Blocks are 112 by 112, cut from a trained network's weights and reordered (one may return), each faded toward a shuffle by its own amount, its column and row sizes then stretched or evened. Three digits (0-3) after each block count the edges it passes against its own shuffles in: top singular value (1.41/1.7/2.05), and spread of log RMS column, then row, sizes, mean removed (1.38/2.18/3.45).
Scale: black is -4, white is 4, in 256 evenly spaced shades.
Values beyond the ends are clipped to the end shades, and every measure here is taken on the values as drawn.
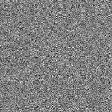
3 1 1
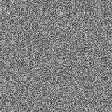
3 0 0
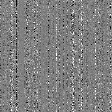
2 3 0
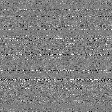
1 0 3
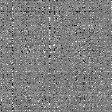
1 2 2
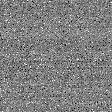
0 0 0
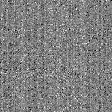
2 0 1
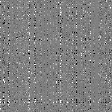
1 3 2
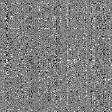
1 2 2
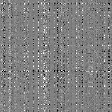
3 3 2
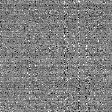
2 2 0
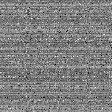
3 0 1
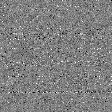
0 0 2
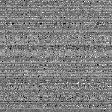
3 0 2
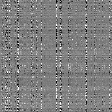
3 3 1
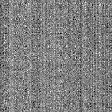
3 1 1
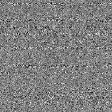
2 1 2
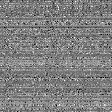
3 0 2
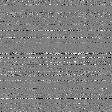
2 0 3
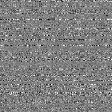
2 0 3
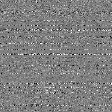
1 1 3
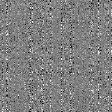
1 3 1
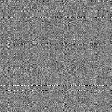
3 1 2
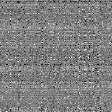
2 2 2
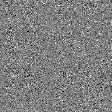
0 2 1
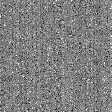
1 1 0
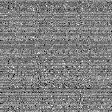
3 1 2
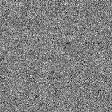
2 0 1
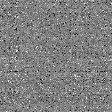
0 1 1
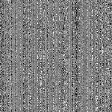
3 3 0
